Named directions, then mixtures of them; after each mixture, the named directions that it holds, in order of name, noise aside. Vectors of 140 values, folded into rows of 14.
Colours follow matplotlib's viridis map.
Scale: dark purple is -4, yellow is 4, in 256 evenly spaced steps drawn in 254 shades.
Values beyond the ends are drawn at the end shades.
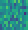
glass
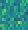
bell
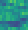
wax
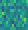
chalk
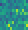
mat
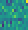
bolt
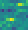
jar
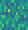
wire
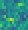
chalk, jar, wire.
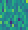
bolt, chalk, wire.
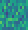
chalk, jar, wire.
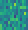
glass.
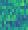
bolt, jar, wax.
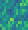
bell, jar, mat.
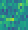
jar, wire.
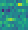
chalk, jar.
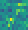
jar, mat.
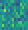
bell, wire.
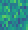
glass, wax, wire.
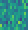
bell, bolt, glass.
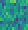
bell, glass, wax.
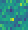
bell, jar, wax.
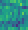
glass, wax.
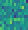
bolt, glass.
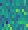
mat, wire.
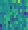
glass.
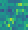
jar, mat.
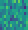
glass.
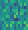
bell, glass, mat.
